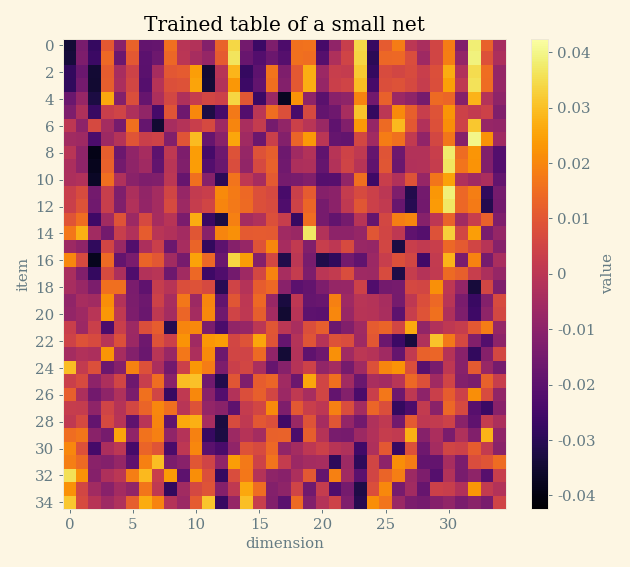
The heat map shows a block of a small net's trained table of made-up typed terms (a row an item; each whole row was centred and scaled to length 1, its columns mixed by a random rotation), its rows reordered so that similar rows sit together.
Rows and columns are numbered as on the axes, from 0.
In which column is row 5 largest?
23
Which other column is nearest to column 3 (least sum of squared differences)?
29
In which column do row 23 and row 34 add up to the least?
17
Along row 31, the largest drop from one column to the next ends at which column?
8
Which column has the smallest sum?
2
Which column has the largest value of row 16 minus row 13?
11
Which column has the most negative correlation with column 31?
34
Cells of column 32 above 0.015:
15
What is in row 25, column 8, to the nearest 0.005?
-0.01
